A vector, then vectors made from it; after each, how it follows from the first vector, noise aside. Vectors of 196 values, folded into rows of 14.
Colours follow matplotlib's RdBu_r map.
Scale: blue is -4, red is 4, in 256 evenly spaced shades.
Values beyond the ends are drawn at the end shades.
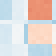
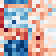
wrapped around, negated, scaled up.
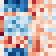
wrapped around, negated, scaled up.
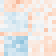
reversed, negated, shrunk.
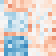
reversed, negated.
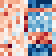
wrapped around, negated, scaled up.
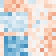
reversed, negated.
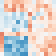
reversed, negated.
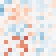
wrapped around, partly zeroed.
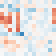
wrapped around, partly zeroed.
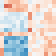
reversed, negated.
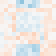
wrapped around, negated, shrunk.
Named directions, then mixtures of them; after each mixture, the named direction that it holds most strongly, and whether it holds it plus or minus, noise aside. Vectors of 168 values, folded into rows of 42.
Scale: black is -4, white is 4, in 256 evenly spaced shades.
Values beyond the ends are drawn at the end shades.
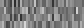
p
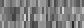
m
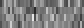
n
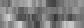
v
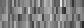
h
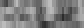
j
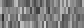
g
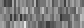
p, plus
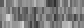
v, plus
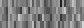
h, minus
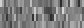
n, minus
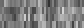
m, plus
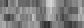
j, plus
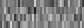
n, plus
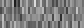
p, plus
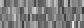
m, minus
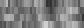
j, minus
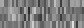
m, minus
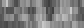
j, minus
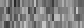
p, plus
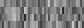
m, minus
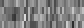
m, plus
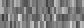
h, minus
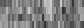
h, plus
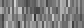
g, plus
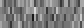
n, minus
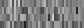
p, minus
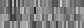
p, plus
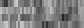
j, plus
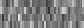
g, plus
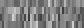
m, minus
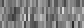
m, plus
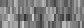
n, plus
